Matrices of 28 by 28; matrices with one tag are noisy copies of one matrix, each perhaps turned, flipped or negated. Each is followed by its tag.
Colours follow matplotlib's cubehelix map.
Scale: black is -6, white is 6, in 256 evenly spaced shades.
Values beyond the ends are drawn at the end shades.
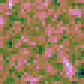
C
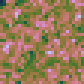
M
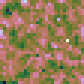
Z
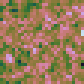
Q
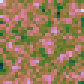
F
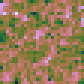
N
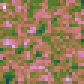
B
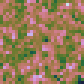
M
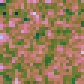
N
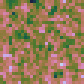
Q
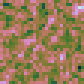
B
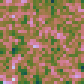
N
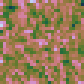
Z
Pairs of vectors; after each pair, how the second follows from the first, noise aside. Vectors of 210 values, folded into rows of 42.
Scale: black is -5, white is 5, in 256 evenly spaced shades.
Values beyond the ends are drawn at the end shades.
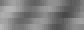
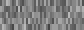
shuffled.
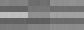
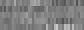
wrapped around, partly zeroed.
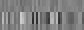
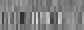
negated.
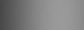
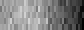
reversed, scaled up.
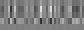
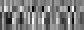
reversed, scaled up.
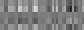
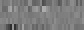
wrapped around, partly zeroed.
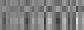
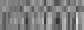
copied.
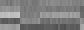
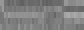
reversed, shrunk.
